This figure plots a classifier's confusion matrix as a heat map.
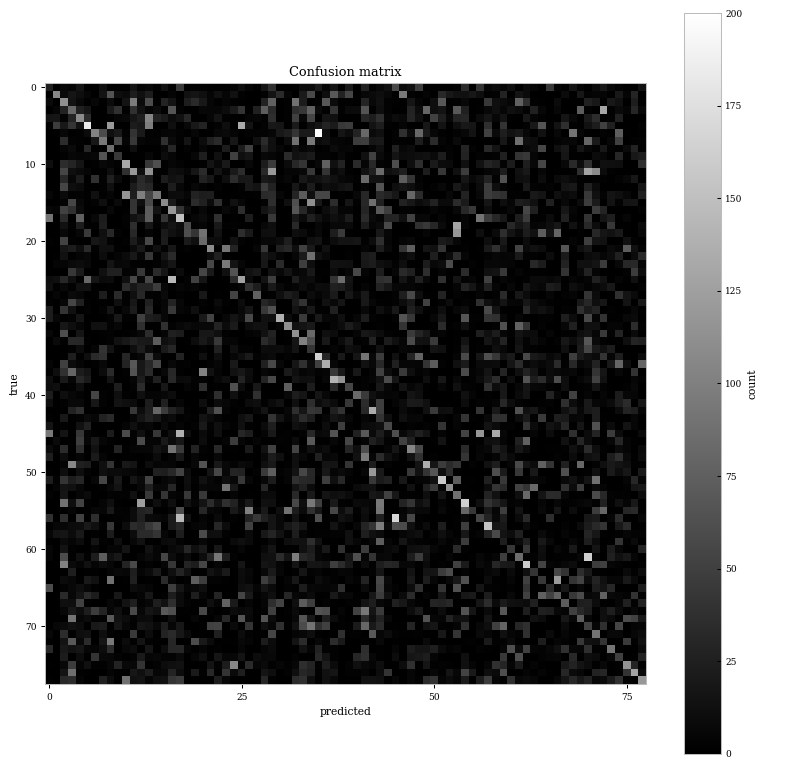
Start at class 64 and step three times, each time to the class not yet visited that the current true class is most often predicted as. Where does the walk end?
8
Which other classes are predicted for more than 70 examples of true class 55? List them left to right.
26, 31, 43, 54, 72
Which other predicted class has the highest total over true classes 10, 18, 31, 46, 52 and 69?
62
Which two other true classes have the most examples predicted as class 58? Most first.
45, 50
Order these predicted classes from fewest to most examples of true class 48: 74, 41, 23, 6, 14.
23, 14, 6, 74, 41
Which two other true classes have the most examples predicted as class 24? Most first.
75, 39
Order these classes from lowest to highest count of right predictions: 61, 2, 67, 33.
67, 61, 33, 2
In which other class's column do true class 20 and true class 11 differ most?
29
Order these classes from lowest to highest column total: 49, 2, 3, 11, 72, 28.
49, 72, 28, 3, 11, 2
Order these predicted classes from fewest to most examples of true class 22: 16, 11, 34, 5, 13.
5, 11, 16, 13, 34
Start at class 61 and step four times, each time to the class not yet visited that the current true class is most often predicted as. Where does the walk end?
32
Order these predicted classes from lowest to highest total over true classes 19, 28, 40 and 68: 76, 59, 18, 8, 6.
76, 8, 18, 6, 59
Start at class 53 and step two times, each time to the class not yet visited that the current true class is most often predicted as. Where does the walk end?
2
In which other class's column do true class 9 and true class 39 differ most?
7
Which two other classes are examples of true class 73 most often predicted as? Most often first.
60, 62
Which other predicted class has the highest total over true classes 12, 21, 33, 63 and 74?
47
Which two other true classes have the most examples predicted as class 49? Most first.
3, 69
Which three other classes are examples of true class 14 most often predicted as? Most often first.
10, 12, 47
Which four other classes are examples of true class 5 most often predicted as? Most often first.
25, 8, 13, 64
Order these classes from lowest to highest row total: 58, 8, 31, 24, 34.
34, 8, 58, 31, 24
